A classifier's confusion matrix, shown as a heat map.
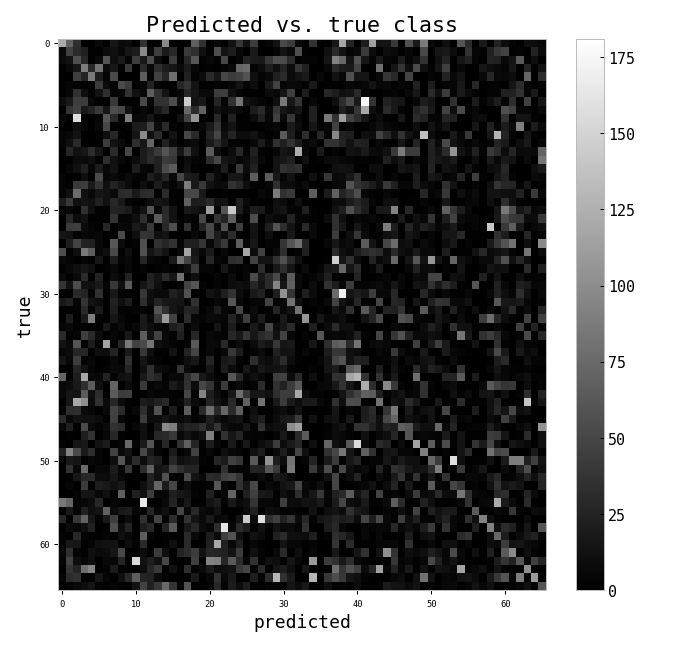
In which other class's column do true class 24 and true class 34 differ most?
65
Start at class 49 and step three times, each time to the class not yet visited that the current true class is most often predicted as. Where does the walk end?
59
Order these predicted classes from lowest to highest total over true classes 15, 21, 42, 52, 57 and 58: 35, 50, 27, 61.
35, 61, 50, 27
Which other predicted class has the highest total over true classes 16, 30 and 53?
38
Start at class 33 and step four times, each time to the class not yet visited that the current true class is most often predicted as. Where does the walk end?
39
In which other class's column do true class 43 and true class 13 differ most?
63
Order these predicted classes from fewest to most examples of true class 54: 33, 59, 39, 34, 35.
33, 34, 59, 35, 39
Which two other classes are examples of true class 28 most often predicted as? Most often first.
16, 31
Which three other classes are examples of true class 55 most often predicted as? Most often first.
11, 59, 0
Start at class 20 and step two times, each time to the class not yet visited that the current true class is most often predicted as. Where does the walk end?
8
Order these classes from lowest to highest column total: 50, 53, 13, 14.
53, 50, 13, 14
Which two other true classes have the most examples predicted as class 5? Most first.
3, 16
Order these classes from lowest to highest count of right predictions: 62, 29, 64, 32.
62, 32, 29, 64
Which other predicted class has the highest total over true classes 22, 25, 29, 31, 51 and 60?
17
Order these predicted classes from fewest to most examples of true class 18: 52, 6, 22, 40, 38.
22, 6, 38, 52, 40
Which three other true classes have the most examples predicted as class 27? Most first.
57, 43, 25
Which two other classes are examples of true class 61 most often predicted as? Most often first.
44, 60
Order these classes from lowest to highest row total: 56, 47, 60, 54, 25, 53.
60, 56, 47, 53, 54, 25
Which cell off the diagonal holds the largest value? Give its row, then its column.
7, 41
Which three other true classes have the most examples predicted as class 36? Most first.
9, 48, 51
